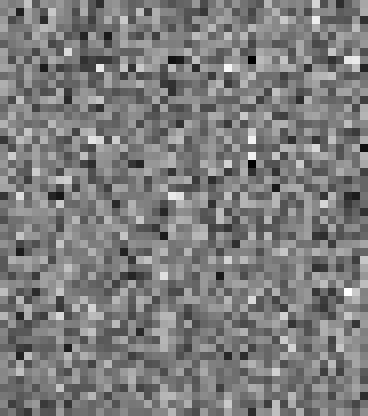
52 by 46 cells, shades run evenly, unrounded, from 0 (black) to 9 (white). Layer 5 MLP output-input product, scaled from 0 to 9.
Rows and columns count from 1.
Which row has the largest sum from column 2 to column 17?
18
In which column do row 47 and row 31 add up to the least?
30
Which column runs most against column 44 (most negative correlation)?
23
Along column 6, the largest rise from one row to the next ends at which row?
4
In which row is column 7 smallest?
25
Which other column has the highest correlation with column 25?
39
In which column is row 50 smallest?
46
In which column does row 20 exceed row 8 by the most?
32
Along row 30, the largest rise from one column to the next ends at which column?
22
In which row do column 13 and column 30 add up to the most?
9
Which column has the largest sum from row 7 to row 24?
1
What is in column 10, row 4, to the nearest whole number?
3
